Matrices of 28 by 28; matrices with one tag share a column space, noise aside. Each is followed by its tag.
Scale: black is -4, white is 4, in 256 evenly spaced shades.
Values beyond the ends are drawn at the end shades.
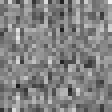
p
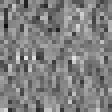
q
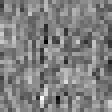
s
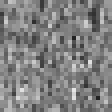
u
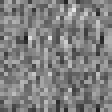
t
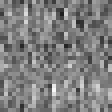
u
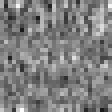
q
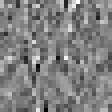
q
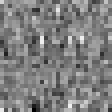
t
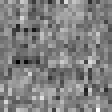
p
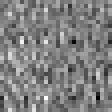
s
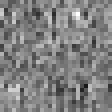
u
